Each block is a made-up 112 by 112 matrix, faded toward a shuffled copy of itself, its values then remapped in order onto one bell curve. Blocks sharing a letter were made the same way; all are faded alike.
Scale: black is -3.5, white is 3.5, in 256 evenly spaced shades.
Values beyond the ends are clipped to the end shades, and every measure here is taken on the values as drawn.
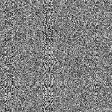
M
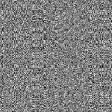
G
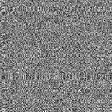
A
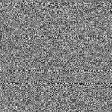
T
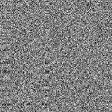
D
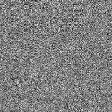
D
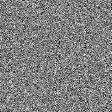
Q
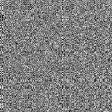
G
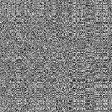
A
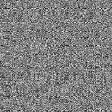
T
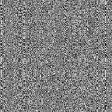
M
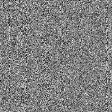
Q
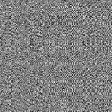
A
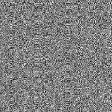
G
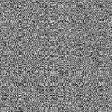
A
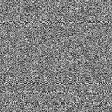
T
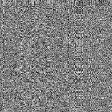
M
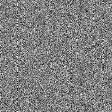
Q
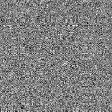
T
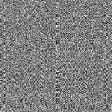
G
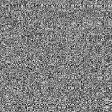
T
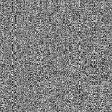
M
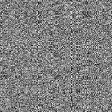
G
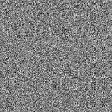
D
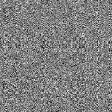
M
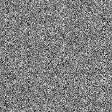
Q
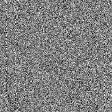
Q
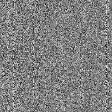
Q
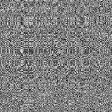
A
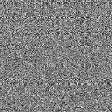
T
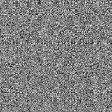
T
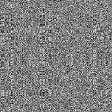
G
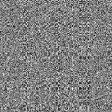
G
